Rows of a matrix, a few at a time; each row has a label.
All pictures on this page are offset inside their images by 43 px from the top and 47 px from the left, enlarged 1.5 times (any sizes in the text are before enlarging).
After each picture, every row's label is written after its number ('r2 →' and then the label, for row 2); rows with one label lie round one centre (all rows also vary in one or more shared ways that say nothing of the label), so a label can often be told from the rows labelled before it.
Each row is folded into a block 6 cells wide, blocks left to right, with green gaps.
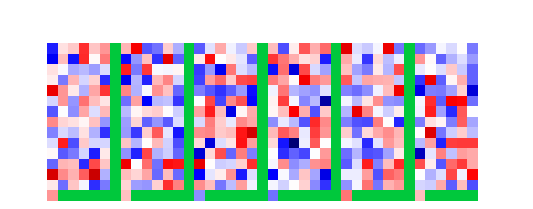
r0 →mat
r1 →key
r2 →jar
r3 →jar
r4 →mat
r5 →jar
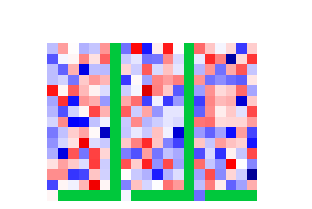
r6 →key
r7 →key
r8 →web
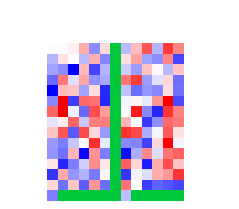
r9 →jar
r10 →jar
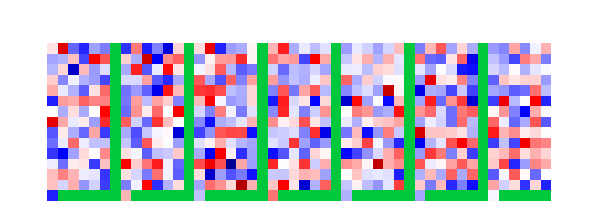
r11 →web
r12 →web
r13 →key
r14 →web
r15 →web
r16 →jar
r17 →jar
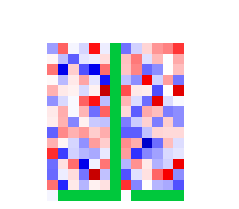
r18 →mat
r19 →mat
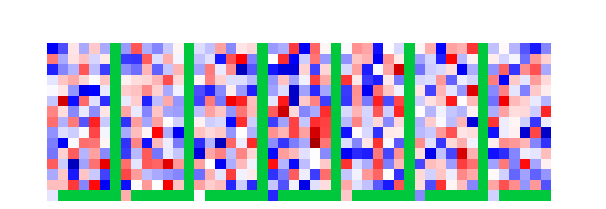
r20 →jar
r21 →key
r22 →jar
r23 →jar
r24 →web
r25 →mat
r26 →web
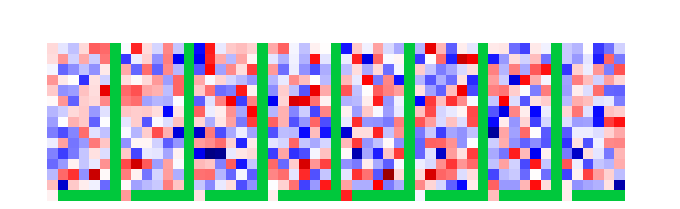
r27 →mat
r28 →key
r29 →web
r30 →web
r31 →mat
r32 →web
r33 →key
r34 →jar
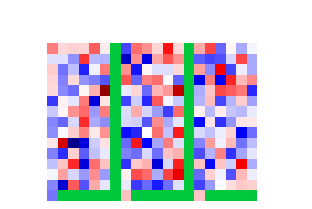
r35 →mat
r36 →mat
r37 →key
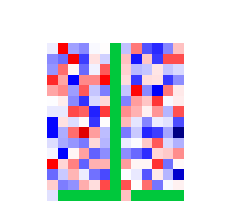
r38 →key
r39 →web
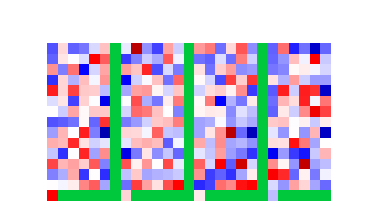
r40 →key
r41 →key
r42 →key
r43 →web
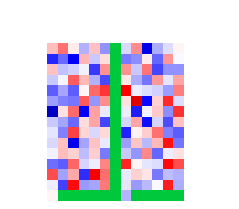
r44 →mat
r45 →key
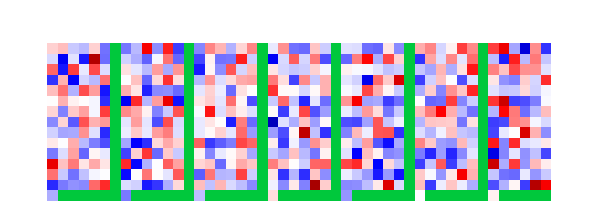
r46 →key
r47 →jar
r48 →jar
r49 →key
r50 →key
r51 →mat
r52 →key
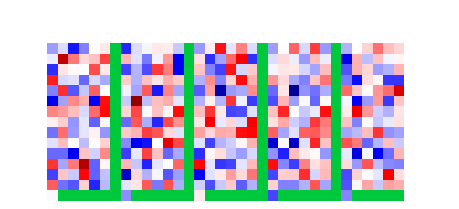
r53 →web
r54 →jar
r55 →jar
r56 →jar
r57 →mat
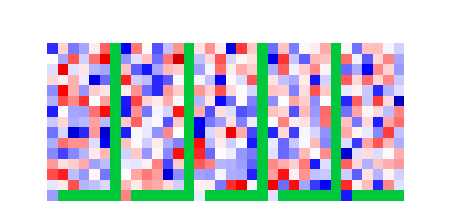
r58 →web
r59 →web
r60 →key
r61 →web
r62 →jar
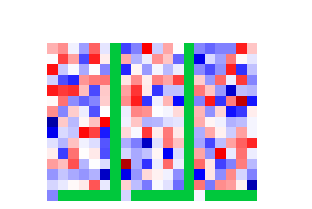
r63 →key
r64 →jar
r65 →jar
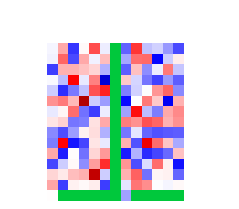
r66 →mat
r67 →web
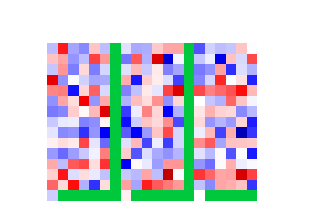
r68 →web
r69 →mat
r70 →mat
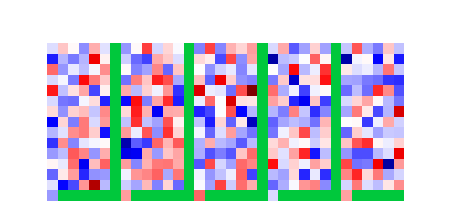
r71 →key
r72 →jar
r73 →mat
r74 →key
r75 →web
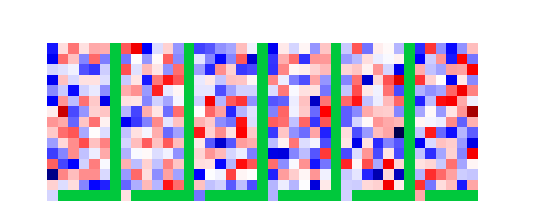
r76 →jar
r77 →key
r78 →jar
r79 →web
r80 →key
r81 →web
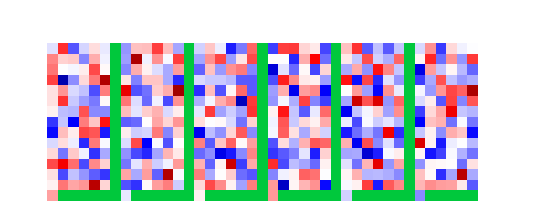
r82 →key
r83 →mat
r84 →web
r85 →jar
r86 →web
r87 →mat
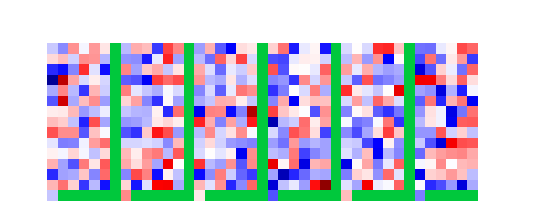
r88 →jar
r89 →key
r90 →web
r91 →key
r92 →mat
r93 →jar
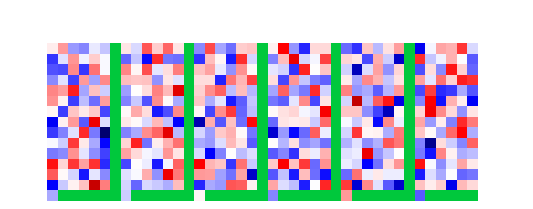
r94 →key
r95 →mat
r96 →key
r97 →web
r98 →jar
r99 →jar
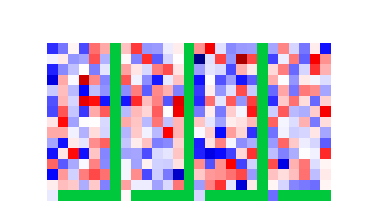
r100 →jar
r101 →web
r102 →web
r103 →web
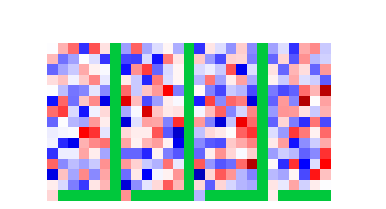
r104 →jar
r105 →key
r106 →jar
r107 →mat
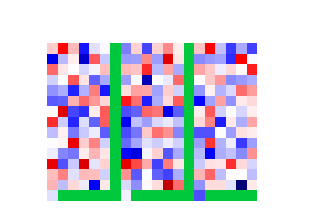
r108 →web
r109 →key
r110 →web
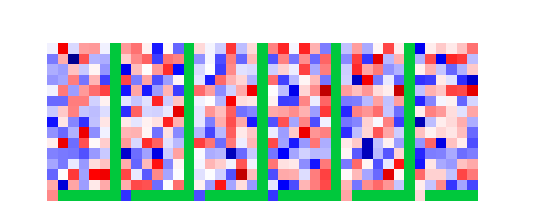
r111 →mat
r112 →web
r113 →mat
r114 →mat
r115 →mat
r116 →mat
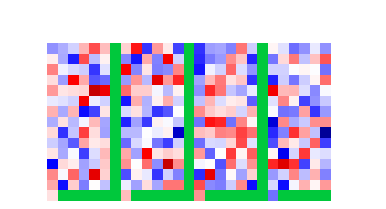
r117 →mat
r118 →key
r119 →jar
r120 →key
